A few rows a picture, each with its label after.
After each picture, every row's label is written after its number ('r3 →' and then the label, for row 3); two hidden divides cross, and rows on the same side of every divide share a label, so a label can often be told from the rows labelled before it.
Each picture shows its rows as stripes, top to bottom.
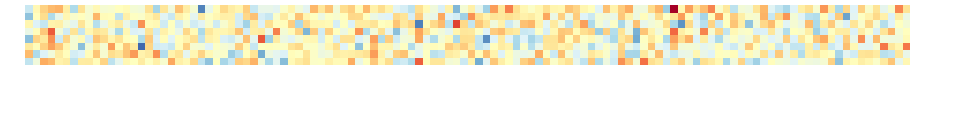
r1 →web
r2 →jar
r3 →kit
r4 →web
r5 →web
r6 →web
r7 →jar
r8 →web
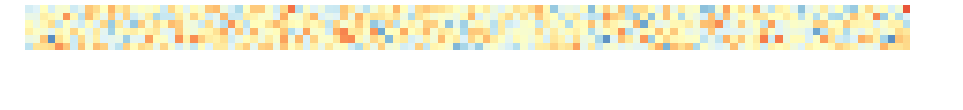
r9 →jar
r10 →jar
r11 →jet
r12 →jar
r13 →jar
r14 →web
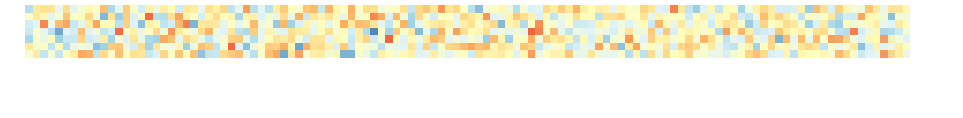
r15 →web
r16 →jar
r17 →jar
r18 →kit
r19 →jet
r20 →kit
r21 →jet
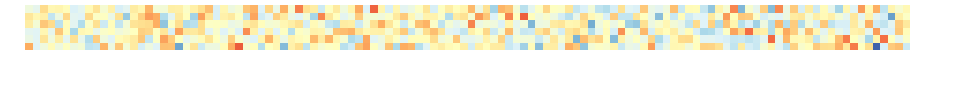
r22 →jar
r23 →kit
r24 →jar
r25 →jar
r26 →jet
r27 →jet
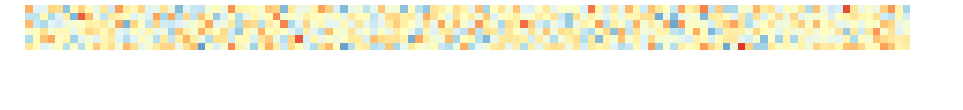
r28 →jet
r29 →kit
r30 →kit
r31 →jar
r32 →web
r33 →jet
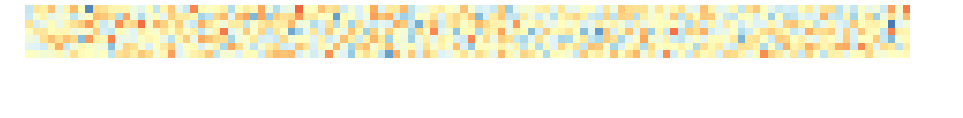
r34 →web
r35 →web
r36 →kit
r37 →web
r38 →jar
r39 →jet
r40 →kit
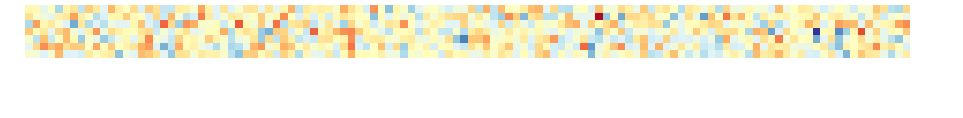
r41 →jar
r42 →kit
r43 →jet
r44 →jar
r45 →jar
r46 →jar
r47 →jar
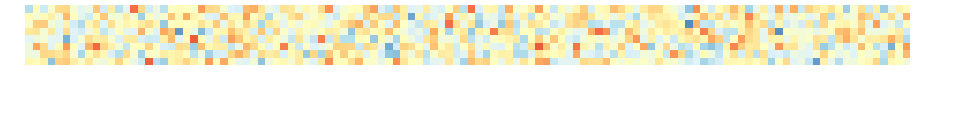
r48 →jar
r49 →web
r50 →jar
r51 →jet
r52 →jet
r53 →jar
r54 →web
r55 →jar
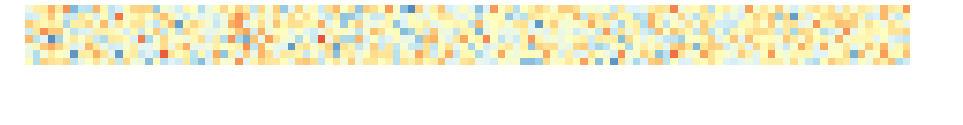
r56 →web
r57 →jet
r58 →jet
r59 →web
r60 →kit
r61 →web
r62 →web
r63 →web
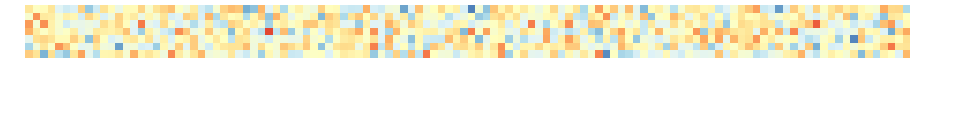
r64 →jet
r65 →web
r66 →jet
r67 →jar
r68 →web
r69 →web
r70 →kit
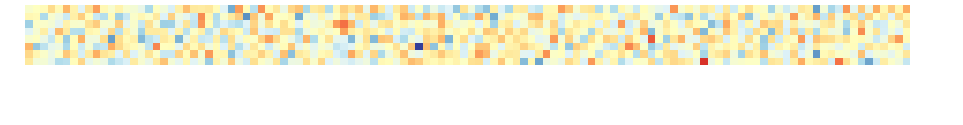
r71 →web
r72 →kit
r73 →jar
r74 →jar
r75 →jet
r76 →kit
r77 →jar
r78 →jet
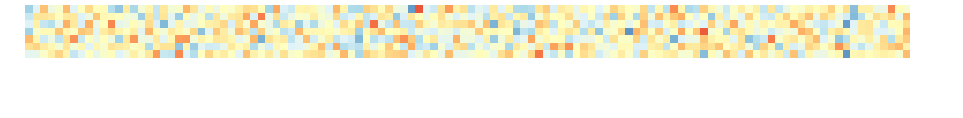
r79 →web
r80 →web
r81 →jar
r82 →web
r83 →kit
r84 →jet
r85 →jar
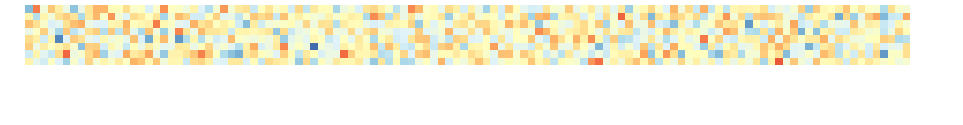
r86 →web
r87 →jar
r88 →kit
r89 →jar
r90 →jet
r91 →jar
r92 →jar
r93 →kit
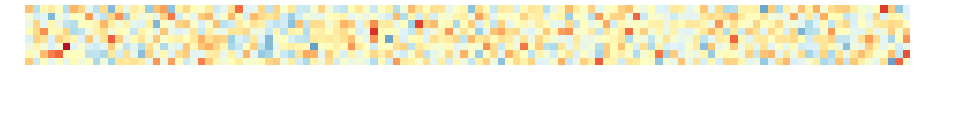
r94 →jet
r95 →kit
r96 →web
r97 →web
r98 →jar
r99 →jar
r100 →web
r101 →kit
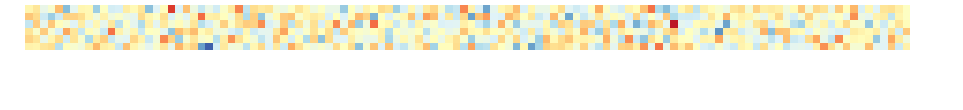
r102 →jet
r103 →kit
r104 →web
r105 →jar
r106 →jet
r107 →web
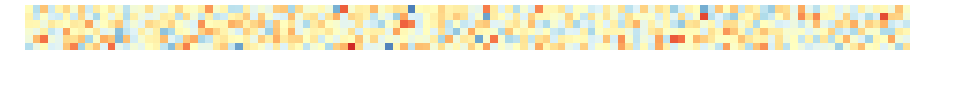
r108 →jar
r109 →jet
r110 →kit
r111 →jar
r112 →web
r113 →jar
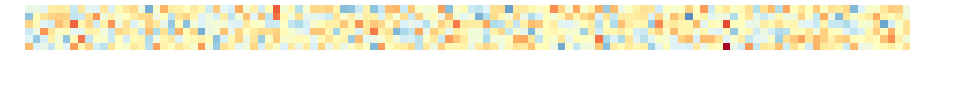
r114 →jet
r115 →web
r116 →jar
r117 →web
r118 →jet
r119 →kit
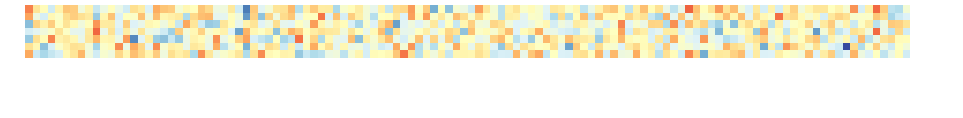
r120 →kit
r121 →kit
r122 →web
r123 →jar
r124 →web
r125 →kit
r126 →kit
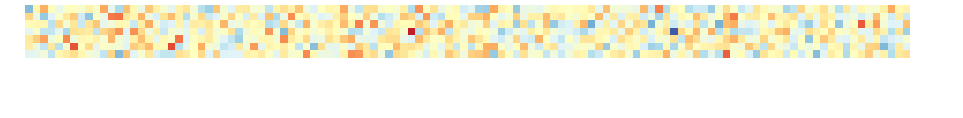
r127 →web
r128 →kit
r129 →jar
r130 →kit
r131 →jar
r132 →kit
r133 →jar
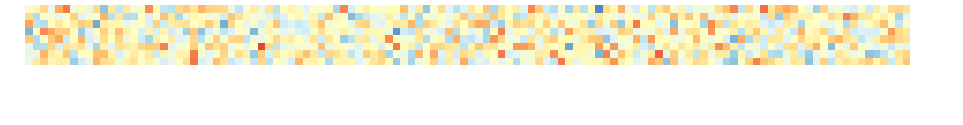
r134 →jar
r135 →jet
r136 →kit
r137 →web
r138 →jet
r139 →kit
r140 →web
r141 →web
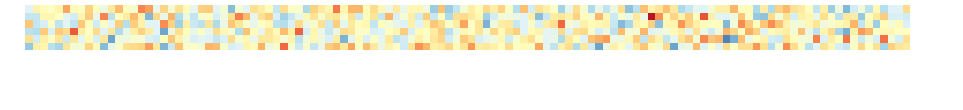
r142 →jar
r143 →jet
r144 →jet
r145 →jar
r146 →jet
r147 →jar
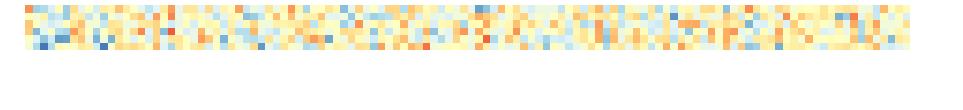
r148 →jet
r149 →kit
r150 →kit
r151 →kit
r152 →kit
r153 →kit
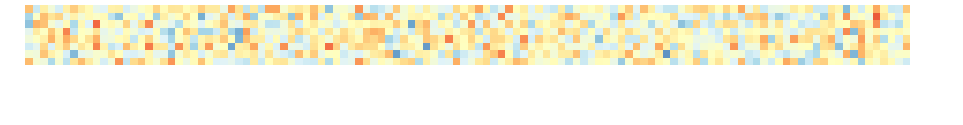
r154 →kit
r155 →web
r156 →jar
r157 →web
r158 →jar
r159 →jar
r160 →web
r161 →kit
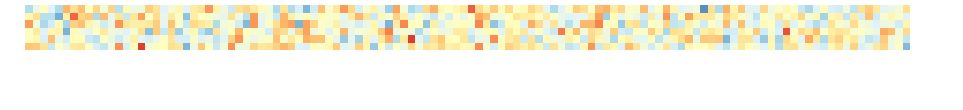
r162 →jar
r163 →kit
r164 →kit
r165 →jet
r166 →jet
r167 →kit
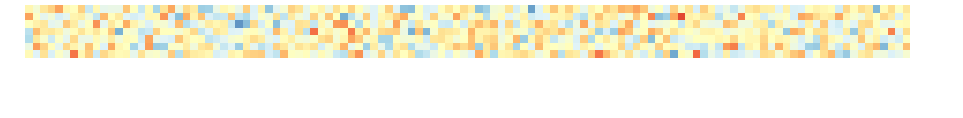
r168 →web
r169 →jet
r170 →jar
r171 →web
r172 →jar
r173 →jar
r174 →kit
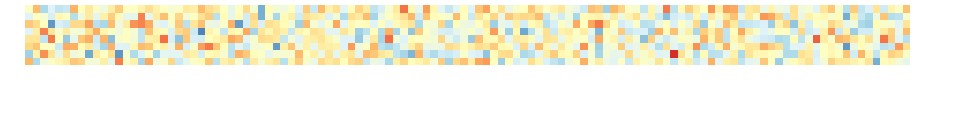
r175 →kit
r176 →kit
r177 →kit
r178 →web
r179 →jet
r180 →jar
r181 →web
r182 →kit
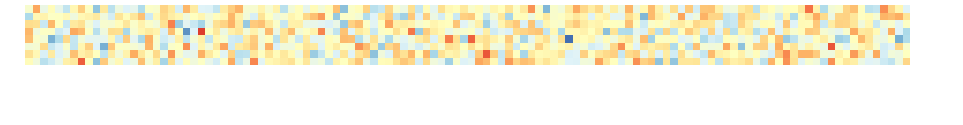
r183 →jet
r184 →jet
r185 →jet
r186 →kit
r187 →jar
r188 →jar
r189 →kit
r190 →kit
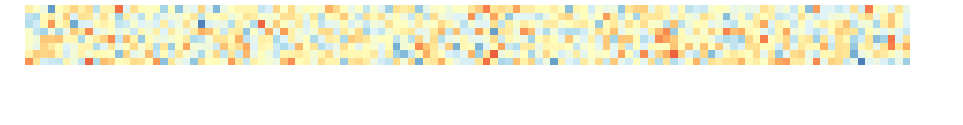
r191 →kit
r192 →web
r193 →web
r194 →kit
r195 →web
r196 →web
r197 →web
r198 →kit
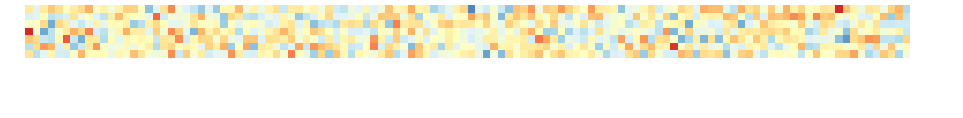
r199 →jet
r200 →kit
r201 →jar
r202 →kit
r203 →jar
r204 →web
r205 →jet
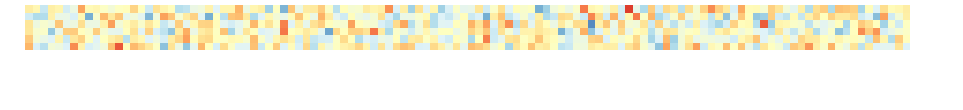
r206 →jet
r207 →jet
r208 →jar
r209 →jar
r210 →kit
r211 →kit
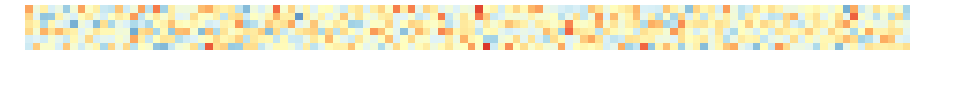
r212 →kit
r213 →kit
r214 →jet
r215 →web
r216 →jet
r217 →jar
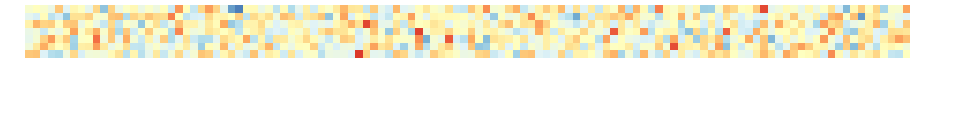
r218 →jar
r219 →kit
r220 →jar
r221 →jar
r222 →web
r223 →web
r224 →kit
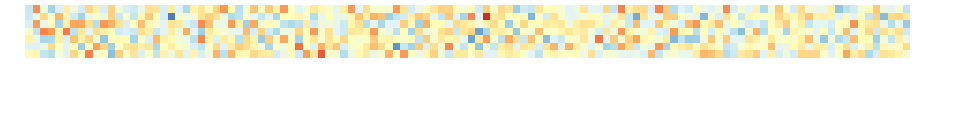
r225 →jar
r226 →jar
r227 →kit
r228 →web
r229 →kit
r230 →web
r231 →jet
